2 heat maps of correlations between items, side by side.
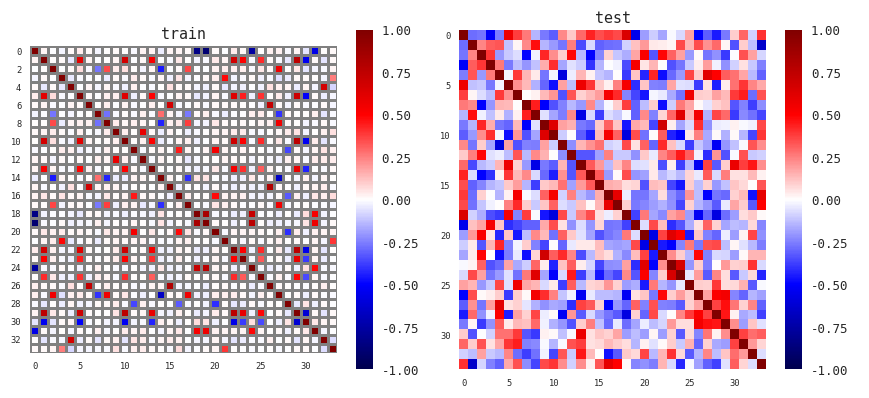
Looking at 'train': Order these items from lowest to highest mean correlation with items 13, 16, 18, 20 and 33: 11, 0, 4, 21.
0, 4, 21, 11
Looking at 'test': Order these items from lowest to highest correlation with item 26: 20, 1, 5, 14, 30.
5, 30, 14, 20, 1
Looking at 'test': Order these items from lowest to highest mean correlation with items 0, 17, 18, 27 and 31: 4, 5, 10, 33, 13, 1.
10, 1, 4, 33, 13, 5
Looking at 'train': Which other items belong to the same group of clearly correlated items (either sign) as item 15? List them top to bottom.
6, 26
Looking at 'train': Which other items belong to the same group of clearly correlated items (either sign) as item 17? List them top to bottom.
2, 7, 8, 14, 27
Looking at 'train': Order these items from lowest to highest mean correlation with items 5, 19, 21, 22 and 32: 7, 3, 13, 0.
0, 7, 3, 13
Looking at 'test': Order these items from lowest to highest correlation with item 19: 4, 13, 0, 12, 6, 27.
0, 6, 12, 13, 4, 27
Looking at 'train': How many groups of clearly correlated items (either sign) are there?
8
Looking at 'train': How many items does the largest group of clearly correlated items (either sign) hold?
9
